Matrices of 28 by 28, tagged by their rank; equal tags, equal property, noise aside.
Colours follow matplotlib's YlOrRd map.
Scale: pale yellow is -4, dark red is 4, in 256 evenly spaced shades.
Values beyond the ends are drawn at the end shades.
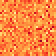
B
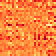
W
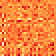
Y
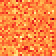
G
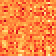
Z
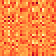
Y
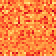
B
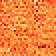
G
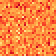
G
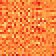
Z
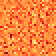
B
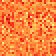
G
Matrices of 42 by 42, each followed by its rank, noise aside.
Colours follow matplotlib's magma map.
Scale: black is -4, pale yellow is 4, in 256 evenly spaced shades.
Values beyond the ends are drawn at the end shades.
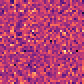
eight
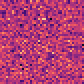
eight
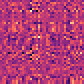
four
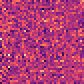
eight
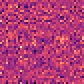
six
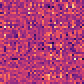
six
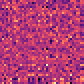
six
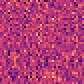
six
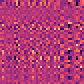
three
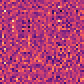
six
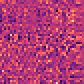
six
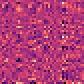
four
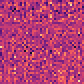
eight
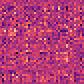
six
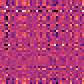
three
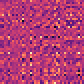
four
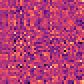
six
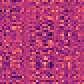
four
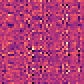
four
